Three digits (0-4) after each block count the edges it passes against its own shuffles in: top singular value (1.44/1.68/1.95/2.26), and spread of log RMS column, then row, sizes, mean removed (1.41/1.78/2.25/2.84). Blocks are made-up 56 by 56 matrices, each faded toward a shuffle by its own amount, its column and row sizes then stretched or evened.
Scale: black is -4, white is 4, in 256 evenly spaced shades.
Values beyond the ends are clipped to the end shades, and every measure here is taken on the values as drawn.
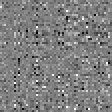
3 3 1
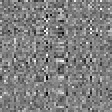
4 3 2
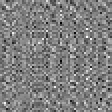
4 3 0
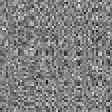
4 3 0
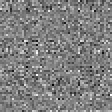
2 1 3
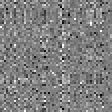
4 3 0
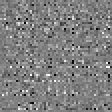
0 2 4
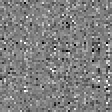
0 3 1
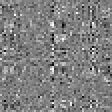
4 3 2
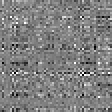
4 3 4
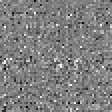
1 1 2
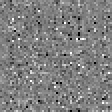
0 2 2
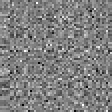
4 0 1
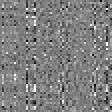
4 4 0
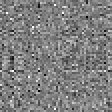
3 2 0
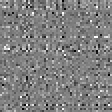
4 2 3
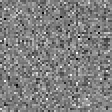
2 2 0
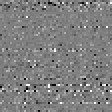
1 0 4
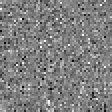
2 2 0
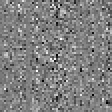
0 4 0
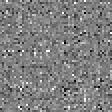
1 2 2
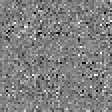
0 1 2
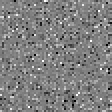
1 0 0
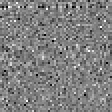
3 0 1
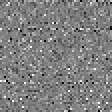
1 0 2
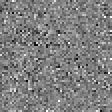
0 1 2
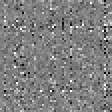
2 3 1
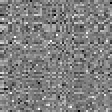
4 0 1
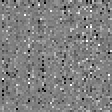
1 3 0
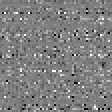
1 1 4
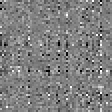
3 3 2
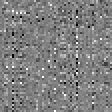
3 3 0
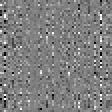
4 4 1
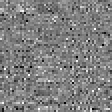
3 0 2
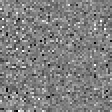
0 2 1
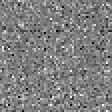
0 2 1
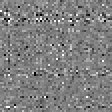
3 1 3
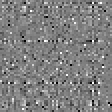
4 1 2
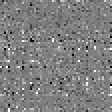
1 2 2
